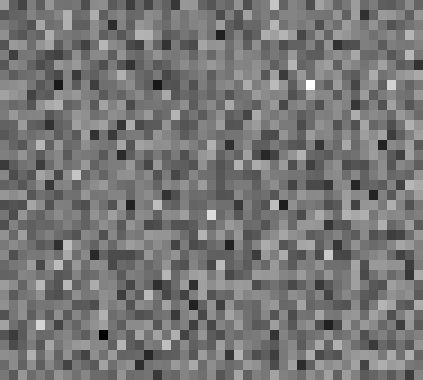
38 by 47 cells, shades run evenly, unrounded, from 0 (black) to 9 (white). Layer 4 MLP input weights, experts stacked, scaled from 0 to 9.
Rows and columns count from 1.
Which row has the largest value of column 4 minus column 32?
21
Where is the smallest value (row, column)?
34, 12
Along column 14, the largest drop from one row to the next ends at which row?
16
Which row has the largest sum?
22
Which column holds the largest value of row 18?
9
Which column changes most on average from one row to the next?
46
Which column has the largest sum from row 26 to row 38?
40
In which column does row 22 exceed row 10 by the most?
24
